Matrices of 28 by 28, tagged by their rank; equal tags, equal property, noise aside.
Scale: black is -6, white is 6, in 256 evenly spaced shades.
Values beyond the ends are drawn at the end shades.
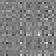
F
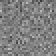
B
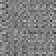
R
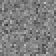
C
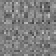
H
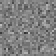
B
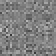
B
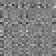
H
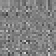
R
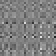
F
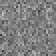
B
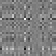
F
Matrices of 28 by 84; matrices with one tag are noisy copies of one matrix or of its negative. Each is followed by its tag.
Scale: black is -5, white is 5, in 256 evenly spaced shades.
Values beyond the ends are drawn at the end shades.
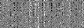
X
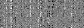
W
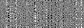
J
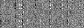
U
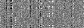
W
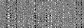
J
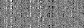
W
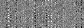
J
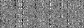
U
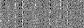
U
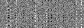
J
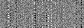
J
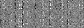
U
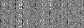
U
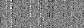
W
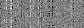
W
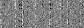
U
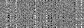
J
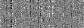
W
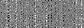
J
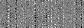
J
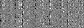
U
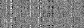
W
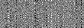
J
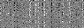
X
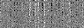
X
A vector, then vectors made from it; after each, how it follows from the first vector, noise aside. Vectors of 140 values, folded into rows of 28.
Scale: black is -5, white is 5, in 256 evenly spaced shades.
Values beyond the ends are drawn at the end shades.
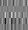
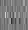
partly zeroed.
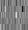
reversed, partly zeroed.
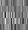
sign-scrambled.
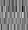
reversed.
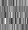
sign-scrambled.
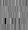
partly zeroed.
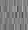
reversed, negated, shrunk.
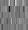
wrapped around, partly zeroed.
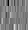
wrapped around, partly zeroed.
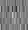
reversed, partly zeroed.
